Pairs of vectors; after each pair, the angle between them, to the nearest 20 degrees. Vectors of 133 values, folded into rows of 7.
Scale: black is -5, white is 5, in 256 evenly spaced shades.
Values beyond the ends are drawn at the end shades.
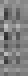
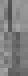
60 degrees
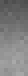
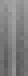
140 degrees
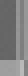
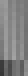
140 degrees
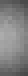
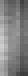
40 degrees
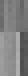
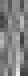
60 degrees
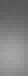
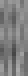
100 degrees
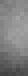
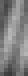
60 degrees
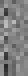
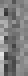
40 degrees
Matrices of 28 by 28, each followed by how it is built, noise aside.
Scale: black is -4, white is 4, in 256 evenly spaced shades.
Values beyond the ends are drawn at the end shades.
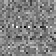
uneven rows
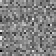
low rank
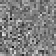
lower triangular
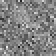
Toeplitz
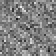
Toeplitz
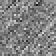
Hankel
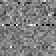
uneven rows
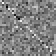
diagonal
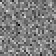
Toeplitz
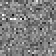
uneven rows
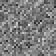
Hankel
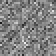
Hankel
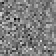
lower triangular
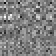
low rank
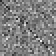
diagonal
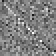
diagonal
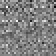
low rank
